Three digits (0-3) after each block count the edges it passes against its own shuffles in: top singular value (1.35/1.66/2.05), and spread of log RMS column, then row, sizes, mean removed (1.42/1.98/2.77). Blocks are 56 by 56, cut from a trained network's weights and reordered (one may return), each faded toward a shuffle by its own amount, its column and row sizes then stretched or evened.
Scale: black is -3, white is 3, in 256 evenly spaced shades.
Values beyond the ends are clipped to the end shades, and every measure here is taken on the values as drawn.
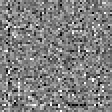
1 1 1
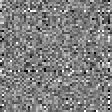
2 1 0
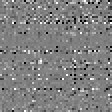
1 2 3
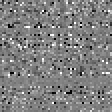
0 1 3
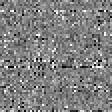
2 1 2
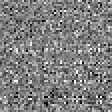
2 2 2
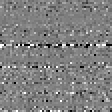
2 0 3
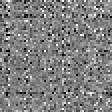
2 2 2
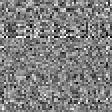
3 0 2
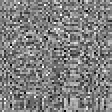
3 1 0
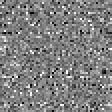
1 0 2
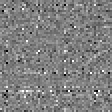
0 1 2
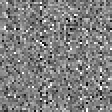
1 1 0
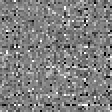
2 2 1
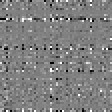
1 2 3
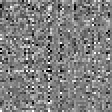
1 3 2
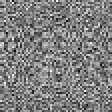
3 0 0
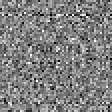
2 0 1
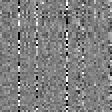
3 3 0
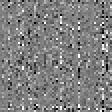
1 3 1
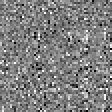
1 1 0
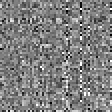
3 2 1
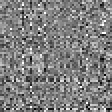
3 1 1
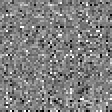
0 2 2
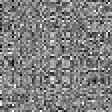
3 2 0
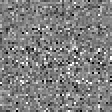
0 2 2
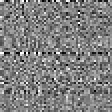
3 2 2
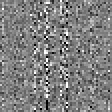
1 3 0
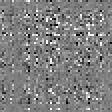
1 3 3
